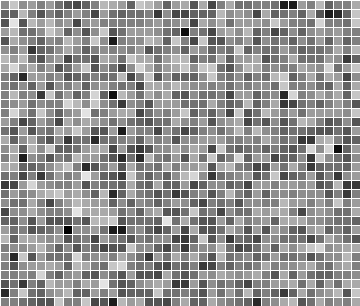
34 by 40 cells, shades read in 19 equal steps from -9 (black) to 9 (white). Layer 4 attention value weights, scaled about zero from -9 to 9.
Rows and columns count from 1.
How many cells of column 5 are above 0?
17
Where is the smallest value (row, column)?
26, 8
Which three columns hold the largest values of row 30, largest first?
14, 13, 9
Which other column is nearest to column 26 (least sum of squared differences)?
7
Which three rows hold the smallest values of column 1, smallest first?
33, 21, 24
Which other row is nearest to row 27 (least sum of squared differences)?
16
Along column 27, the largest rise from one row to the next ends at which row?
18
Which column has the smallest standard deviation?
30
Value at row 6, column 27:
5
